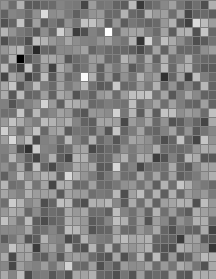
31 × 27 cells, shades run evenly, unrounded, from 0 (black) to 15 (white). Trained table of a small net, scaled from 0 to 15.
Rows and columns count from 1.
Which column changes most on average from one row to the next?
5
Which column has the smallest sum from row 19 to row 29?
13
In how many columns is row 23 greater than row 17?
16
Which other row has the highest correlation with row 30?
21
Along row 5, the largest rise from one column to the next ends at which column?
19
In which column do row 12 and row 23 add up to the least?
25
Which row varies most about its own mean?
9
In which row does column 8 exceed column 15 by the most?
4
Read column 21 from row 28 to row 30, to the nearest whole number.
5 5 9
